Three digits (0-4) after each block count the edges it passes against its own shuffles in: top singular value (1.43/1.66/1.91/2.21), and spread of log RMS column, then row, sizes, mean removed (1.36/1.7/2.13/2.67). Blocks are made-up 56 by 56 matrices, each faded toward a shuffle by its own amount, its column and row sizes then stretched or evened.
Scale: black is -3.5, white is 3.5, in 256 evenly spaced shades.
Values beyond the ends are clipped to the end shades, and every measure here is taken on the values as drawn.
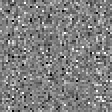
1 2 0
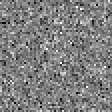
1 1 0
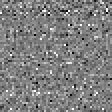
1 0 2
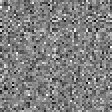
3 1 0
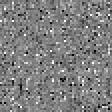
1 2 1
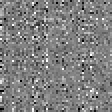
3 4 2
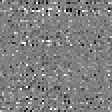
0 2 4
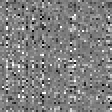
3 4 2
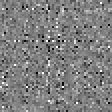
1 3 2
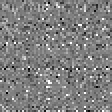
3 1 3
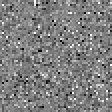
0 0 1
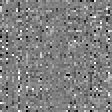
0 4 2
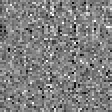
2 1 0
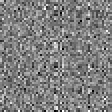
4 3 1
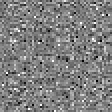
4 1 1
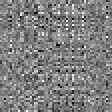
4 4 1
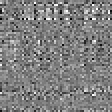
4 2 4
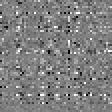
4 2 4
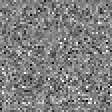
1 0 2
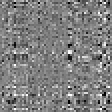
4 4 3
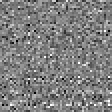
3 2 2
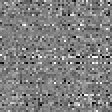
3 1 4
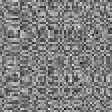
4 0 1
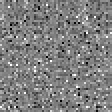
2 2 0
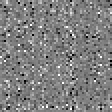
1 3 1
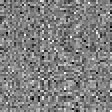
4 2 0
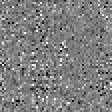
2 3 0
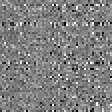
4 2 3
